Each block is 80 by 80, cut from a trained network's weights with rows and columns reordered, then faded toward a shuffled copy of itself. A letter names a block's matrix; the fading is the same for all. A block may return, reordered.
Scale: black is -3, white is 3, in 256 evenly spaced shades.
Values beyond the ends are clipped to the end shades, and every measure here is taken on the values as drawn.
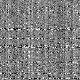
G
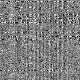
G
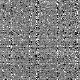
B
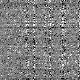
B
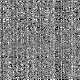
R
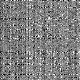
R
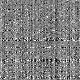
R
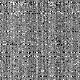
R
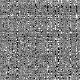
B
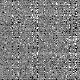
B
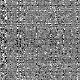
B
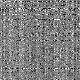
G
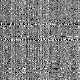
G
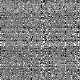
B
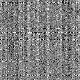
R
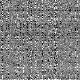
B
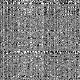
G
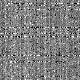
G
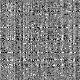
G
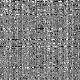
G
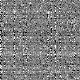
B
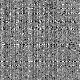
R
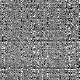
B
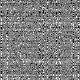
B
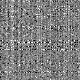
G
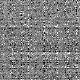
B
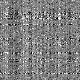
R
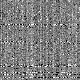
G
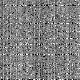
G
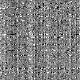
R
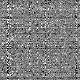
B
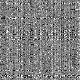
R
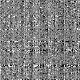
R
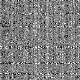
G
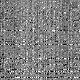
G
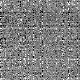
B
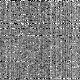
G
